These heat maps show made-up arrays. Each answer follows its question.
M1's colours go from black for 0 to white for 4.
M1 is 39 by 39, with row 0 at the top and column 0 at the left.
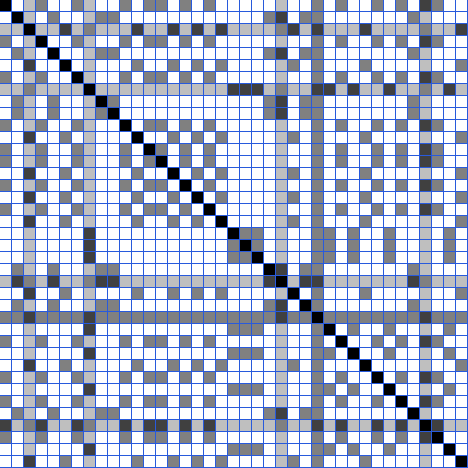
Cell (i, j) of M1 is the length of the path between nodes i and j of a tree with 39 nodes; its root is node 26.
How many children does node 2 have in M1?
8
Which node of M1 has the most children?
35
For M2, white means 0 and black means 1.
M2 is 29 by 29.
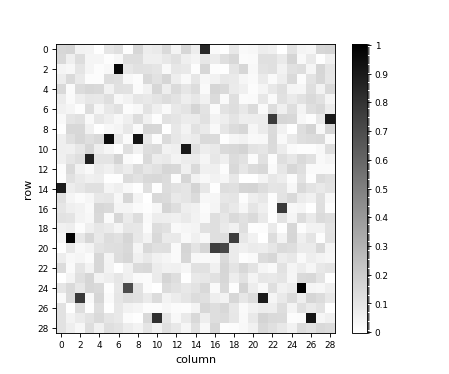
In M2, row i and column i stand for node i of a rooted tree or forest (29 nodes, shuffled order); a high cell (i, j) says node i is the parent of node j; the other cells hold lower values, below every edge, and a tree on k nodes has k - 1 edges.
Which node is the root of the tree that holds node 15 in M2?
14
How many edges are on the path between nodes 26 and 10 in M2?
2
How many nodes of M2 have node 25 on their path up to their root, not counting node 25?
3
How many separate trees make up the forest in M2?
9
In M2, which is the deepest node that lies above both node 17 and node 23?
20
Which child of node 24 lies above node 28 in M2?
7
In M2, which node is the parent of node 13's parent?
27
